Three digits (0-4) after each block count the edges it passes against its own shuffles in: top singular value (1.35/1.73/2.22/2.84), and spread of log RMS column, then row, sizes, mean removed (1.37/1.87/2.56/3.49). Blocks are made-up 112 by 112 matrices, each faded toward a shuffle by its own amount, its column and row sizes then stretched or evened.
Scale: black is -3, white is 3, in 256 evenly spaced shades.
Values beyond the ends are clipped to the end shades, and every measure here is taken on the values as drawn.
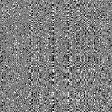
4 3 1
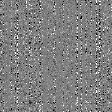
2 4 1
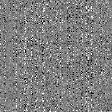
1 4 2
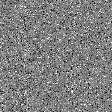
1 1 0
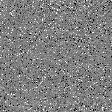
1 1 1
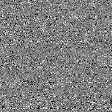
2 1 3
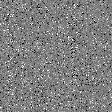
0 2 0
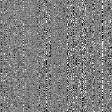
3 4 0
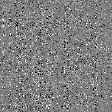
0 3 1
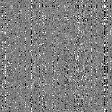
3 4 1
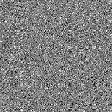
3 1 1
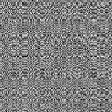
4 0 4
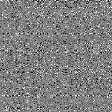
3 1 3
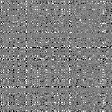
4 3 4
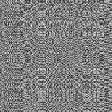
4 2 1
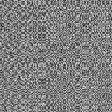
4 0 1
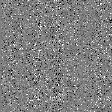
1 3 1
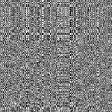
4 4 1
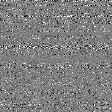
1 0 4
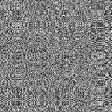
4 2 1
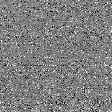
2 0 2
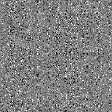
2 3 0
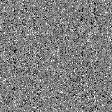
2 2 0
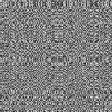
4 2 3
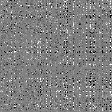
3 4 3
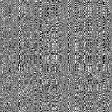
4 4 0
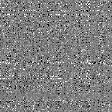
2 3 3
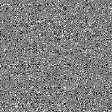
2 2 3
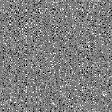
3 3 1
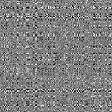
4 3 4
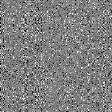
3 3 0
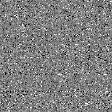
0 1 3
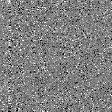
2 2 1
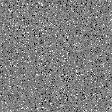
1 2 1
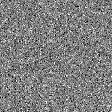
2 0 0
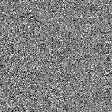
2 1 0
